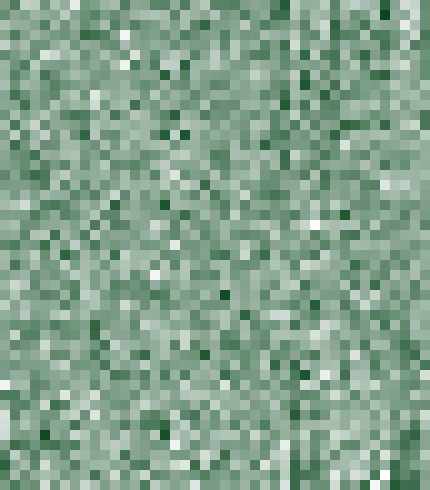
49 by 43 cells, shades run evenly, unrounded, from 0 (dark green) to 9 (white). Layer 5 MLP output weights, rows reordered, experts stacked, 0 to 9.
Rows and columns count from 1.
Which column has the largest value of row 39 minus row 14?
19
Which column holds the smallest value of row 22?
35
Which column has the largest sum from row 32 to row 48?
34
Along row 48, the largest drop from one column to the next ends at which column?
40
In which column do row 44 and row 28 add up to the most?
16
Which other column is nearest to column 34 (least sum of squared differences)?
9
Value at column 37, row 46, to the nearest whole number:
7
